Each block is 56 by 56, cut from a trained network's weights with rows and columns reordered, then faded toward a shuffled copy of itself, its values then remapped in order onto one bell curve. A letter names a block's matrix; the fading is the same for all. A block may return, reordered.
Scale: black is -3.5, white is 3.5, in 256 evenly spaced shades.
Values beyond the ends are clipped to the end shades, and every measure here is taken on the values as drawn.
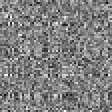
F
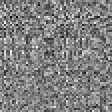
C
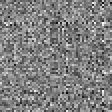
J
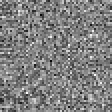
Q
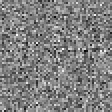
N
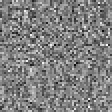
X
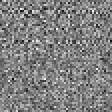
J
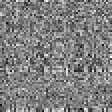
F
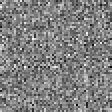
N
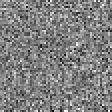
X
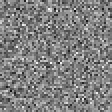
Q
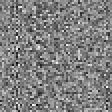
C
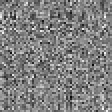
C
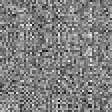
C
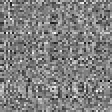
F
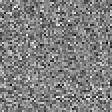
X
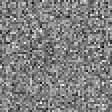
N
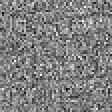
Q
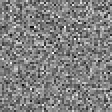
Q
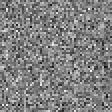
N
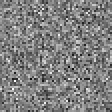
N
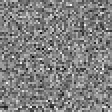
X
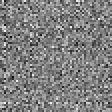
J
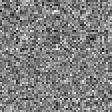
F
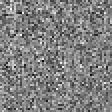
N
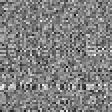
F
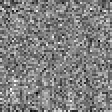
N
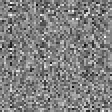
C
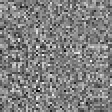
J
